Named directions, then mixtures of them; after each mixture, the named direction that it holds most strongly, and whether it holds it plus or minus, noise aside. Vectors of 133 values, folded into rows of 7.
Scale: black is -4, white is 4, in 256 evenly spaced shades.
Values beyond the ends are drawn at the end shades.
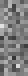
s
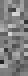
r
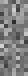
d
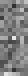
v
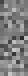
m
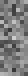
d, minus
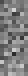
m, plus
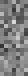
d, minus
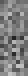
m, plus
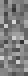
d, minus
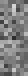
d, plus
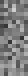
m, plus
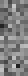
s, minus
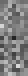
s, plus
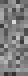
d, minus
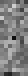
v, minus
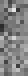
s, minus
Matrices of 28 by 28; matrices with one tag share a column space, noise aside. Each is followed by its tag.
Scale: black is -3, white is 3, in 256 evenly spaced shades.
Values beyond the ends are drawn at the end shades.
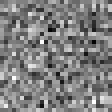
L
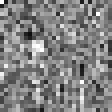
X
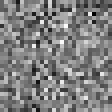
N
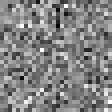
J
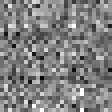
J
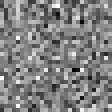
J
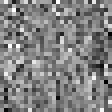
X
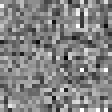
J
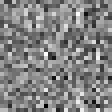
J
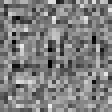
X
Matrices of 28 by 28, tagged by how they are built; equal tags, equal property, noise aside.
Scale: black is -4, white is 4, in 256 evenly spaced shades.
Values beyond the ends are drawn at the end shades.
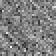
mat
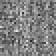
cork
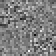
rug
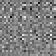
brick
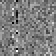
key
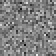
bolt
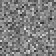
bolt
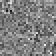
rug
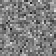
bolt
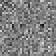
brick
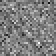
mat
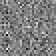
brick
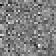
brick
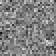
cork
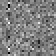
key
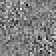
rug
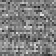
cork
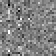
key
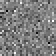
key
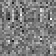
brick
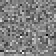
brick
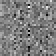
key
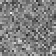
mat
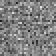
cork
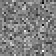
key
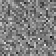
mat
